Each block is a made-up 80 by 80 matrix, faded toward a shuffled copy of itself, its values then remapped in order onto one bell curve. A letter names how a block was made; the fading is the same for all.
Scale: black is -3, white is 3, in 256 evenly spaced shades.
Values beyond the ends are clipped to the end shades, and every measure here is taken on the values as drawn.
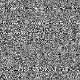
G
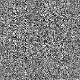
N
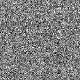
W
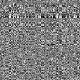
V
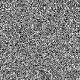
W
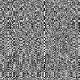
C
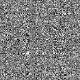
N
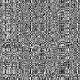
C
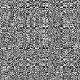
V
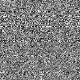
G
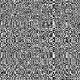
C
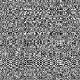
V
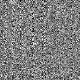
N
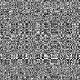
V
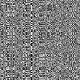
C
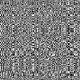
C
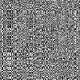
C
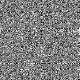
G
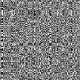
C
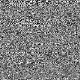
G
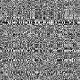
V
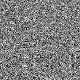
W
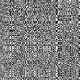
C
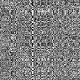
C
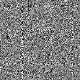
N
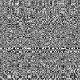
V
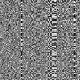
C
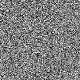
W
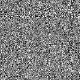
N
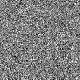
W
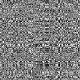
V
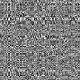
V
